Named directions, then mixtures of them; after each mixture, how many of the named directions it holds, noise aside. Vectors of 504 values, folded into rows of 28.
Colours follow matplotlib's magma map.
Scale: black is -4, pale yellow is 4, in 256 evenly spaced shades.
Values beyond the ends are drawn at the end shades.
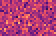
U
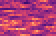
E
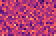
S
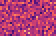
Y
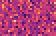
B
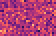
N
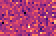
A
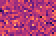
four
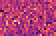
four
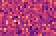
two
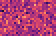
two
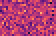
four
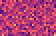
one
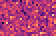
one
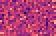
two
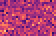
three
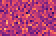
one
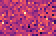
one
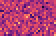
four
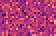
two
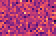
three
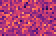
one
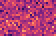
four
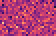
three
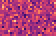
one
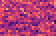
four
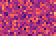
two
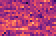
two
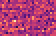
three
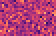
two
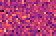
three
